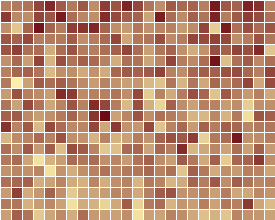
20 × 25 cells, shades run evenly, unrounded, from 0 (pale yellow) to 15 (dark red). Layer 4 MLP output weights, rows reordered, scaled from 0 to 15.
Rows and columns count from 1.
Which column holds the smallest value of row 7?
5
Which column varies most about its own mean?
20
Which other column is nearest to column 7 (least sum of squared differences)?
13
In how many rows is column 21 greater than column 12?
9
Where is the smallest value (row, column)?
8, 2
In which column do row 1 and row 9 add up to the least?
14
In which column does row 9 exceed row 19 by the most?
7
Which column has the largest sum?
22
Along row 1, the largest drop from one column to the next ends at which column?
25
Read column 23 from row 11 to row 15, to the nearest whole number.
1 7 6 5 9
